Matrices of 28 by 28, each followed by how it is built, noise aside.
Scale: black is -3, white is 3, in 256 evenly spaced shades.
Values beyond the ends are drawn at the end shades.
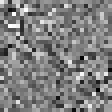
block diagonal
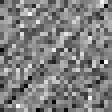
Hankel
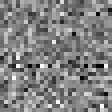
uneven rows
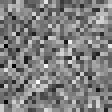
Hankel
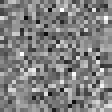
noise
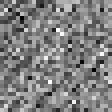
Hankel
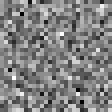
repeating columns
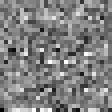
uneven rows
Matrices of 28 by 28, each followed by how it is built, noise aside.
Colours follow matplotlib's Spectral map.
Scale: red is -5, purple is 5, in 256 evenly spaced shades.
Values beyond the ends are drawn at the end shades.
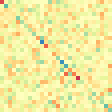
diagonal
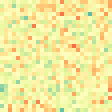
smooth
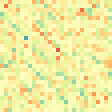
Toeplitz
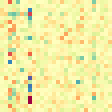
uneven columns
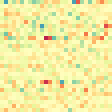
uneven rows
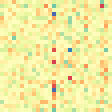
uneven columns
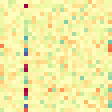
uneven columns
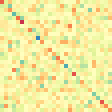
diagonal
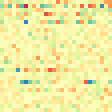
uneven rows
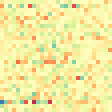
uneven rows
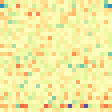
uneven rows
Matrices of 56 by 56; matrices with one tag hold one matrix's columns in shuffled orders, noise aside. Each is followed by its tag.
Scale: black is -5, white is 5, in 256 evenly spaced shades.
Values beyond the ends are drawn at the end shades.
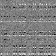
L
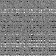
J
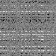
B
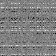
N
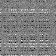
J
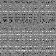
B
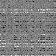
J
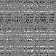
B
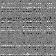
N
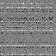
N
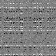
N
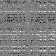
B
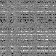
B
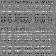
B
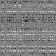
B
